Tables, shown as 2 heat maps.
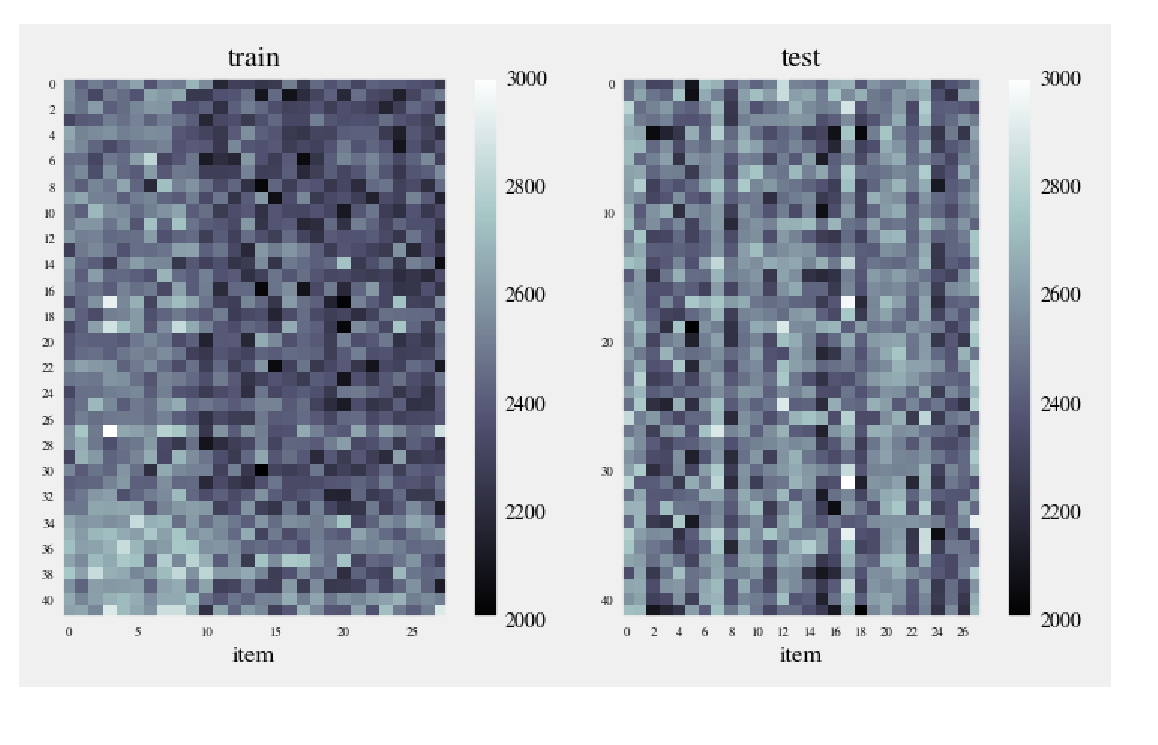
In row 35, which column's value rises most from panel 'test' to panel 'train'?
4
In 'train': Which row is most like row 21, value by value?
26
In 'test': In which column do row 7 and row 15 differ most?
15
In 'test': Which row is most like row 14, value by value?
30
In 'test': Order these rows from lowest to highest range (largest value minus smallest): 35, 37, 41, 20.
37, 20, 41, 35
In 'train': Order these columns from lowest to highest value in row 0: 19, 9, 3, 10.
19, 3, 10, 9
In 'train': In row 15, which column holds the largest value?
7
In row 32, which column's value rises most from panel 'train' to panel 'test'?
20
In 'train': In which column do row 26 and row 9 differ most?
15
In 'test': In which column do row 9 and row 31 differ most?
17
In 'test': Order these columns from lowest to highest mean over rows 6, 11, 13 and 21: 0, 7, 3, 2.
2, 3, 7, 0
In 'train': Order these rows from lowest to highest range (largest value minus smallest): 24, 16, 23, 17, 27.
24, 23, 16, 27, 17
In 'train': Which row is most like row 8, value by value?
30
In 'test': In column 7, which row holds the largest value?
27
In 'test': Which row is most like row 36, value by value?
26
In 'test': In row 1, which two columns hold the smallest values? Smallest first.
5, 25
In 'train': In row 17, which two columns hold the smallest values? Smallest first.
20, 19
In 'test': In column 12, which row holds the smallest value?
21
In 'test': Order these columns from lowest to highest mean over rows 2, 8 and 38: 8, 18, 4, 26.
18, 8, 26, 4
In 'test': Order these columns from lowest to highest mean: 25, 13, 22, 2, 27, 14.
2, 25, 22, 14, 13, 27
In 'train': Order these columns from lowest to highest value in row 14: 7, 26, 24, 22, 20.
24, 22, 26, 7, 20
